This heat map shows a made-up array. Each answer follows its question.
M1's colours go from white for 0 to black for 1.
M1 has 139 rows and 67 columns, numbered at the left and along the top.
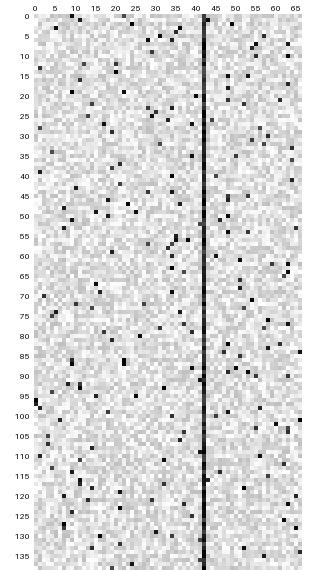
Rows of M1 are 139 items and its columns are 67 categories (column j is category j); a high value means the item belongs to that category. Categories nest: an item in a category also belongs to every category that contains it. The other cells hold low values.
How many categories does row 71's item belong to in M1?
2
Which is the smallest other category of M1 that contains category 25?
15
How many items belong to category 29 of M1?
3
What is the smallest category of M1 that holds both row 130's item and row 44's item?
34
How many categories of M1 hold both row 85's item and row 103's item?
1
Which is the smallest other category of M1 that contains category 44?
33
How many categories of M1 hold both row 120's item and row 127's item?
2
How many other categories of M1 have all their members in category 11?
3
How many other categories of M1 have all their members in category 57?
1
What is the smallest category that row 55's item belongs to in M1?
35
